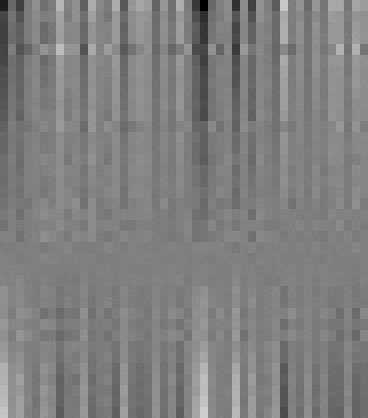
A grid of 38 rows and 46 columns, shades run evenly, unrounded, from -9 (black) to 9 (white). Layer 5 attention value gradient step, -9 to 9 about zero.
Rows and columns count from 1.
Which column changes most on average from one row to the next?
6
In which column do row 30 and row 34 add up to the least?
36
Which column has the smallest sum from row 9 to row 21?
26
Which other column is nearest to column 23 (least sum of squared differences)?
15
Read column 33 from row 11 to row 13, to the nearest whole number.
1 0 0
